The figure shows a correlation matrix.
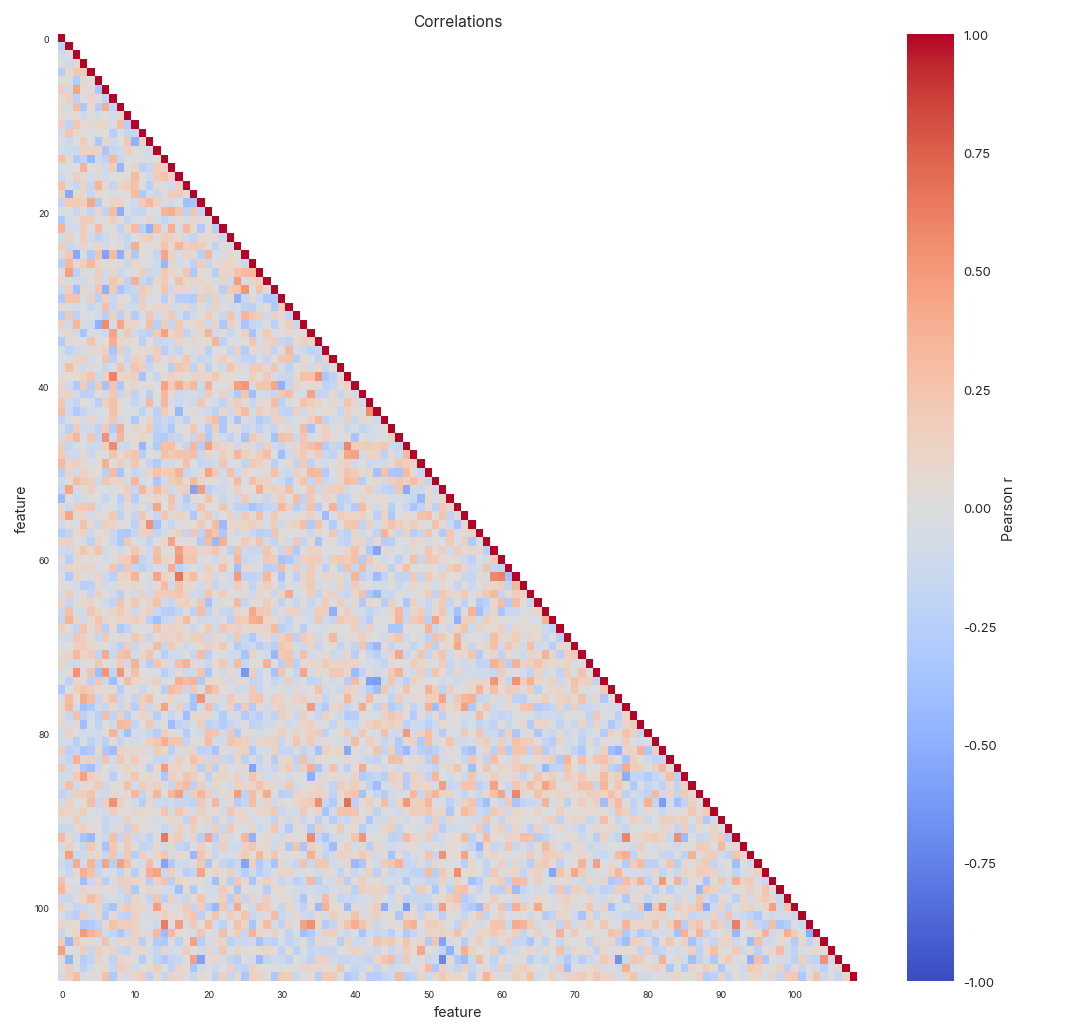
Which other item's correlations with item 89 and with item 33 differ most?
6
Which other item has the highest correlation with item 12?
56
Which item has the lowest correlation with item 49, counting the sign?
53
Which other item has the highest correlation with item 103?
3
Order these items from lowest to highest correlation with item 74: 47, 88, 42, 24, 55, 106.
42, 88, 47, 55, 24, 106
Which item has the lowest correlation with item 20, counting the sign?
8
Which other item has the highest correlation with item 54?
96
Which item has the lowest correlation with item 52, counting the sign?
106
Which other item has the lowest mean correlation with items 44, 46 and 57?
100
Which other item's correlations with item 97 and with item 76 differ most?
82
